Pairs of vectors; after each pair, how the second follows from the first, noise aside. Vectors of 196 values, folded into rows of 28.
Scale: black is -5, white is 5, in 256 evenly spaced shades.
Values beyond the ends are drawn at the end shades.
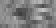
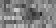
reversed.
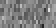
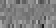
partly zeroed.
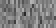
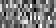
wrapped around, negated, scaled up.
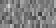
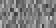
reversed.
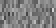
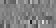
wrapped around, negated, partly zeroed.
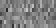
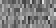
reversed, negated.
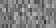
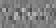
partly zeroed.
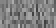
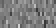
partly zeroed.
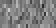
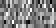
wrapped around, negated, scaled up.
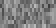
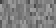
wrapped around, negated, shrunk.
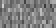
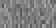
negated, shrunk.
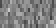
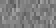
wrapped around, negated, shrunk.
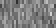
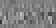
wrapped around, negated, partly zeroed.
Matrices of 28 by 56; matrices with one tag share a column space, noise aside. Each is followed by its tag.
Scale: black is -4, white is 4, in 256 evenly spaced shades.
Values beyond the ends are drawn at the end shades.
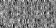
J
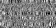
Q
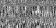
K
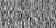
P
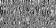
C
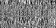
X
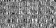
J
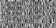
J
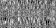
X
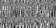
K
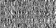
J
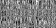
X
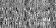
P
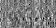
P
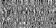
C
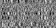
Q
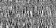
K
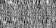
X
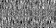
X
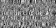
Q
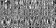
X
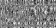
C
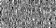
C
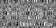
Q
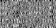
J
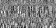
K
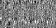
X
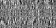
X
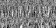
K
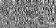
C
